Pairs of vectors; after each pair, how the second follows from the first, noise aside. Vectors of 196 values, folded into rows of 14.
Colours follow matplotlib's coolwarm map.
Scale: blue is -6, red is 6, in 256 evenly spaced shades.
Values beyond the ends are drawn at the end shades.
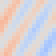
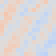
shrunk.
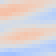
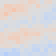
shrunk.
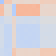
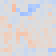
negated, partly zeroed.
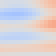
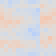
wrapped around, negated, shrunk.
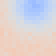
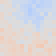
shrunk.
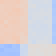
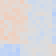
shrunk.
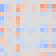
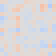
shrunk.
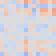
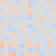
reversed, shrunk.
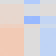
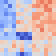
reversed, scaled up.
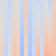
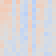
reversed, shrunk.
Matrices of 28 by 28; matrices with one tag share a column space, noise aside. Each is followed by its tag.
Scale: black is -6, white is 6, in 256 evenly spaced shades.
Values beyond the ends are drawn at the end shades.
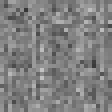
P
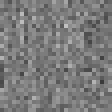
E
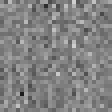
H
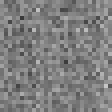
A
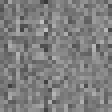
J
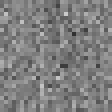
P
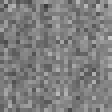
H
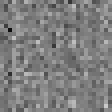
H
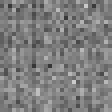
H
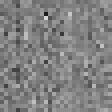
A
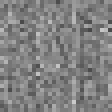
P
